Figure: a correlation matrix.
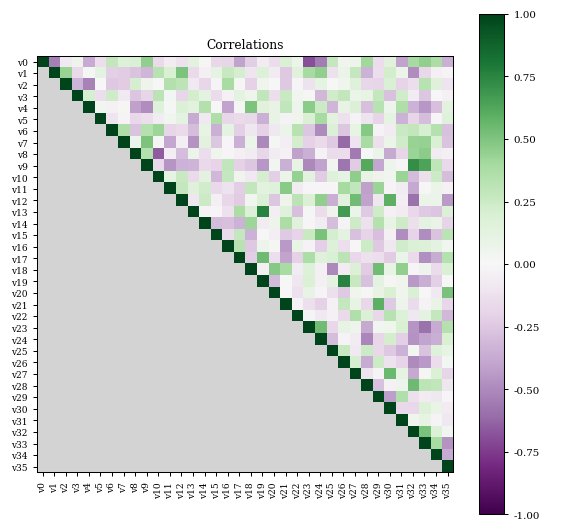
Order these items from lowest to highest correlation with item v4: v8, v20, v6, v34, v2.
v2, v8, v34, v6, v20
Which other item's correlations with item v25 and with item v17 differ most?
v0
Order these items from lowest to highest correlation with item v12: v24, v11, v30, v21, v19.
v21, v19, v11, v24, v30
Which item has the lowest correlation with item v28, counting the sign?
v24
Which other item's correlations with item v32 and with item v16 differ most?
v1
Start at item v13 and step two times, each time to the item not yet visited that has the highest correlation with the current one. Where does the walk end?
v26
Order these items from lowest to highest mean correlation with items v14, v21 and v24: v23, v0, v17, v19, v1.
v17, v0, v19, v1, v23
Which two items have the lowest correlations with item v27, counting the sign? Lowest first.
v8, v32
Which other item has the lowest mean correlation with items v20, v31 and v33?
v15
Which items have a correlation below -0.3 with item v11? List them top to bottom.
v7, v9, v28, v32
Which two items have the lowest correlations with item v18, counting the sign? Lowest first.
v25, v15
